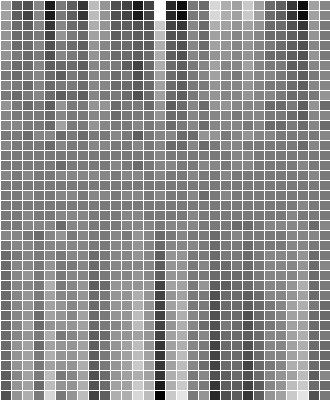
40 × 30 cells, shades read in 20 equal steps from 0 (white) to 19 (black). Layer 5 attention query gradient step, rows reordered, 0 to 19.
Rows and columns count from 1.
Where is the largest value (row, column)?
40, 15
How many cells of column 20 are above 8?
28
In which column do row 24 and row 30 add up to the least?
13
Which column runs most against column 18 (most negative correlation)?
19
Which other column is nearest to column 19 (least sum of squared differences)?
25
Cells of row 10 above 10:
12
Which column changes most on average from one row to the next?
6
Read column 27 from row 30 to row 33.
8 7 7 7
